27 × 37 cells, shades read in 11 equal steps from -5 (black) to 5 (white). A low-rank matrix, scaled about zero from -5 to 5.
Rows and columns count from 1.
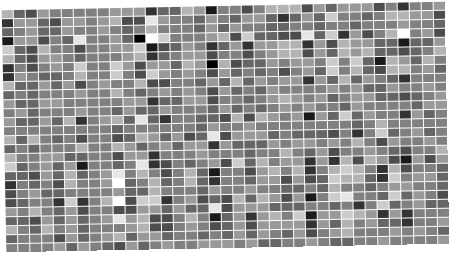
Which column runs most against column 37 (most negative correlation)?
13
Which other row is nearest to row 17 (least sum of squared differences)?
11
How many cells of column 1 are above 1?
8
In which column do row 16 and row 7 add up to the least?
18
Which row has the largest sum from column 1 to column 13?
22
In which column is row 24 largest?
10
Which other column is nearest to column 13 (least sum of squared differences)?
34
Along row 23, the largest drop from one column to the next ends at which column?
19
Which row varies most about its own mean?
4
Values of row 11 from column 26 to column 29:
0 1 -1 0
